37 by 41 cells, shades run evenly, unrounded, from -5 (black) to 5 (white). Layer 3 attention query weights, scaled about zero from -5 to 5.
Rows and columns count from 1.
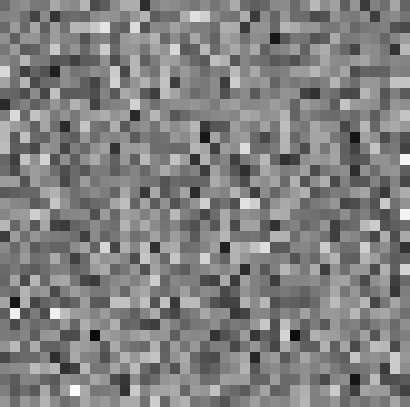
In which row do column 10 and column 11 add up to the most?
3
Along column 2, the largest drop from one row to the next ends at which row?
30
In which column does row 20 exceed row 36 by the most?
41
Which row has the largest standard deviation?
28
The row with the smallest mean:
9
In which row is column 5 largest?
15
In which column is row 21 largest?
38
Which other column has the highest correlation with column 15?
25
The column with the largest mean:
14
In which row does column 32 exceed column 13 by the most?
7
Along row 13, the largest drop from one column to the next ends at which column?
21
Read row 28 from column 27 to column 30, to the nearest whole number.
2 -2 -1 -1
